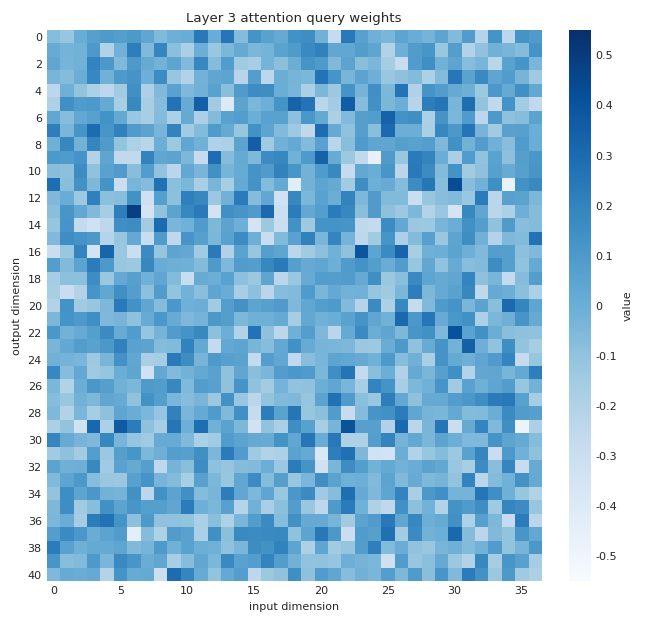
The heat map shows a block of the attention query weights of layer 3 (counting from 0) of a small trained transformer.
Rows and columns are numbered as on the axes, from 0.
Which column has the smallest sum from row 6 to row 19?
7
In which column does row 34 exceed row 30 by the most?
22
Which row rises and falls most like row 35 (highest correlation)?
31
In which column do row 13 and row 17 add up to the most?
16
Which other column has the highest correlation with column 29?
9
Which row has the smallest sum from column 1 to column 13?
4
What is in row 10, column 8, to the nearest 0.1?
-0.1
